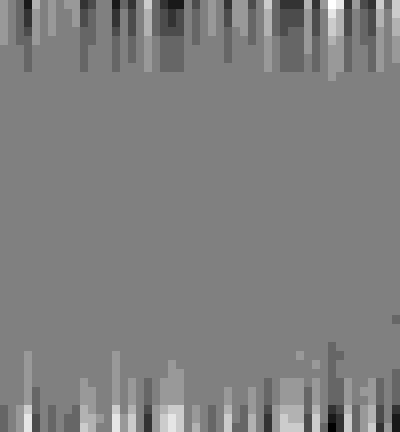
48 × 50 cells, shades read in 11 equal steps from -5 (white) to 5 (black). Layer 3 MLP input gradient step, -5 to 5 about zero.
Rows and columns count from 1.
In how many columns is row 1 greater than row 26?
23
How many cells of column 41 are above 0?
1
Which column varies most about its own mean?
42
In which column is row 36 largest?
50
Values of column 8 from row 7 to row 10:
0 0 0 0
